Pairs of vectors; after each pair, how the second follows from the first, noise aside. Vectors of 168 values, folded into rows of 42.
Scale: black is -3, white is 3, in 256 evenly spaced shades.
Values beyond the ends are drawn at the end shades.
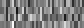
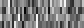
wrapped around.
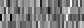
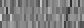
negated, shrunk.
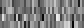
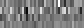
reversed, negated, partly zeroed.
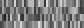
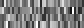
reversed.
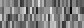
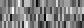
wrapped around.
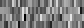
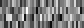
copied.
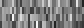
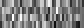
copied.
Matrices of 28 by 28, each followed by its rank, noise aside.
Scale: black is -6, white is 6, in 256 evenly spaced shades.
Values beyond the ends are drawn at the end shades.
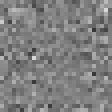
six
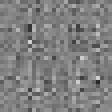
four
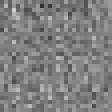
four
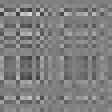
one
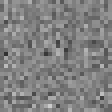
six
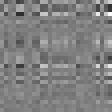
one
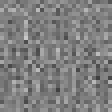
four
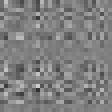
two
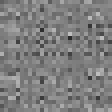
four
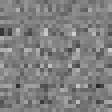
four
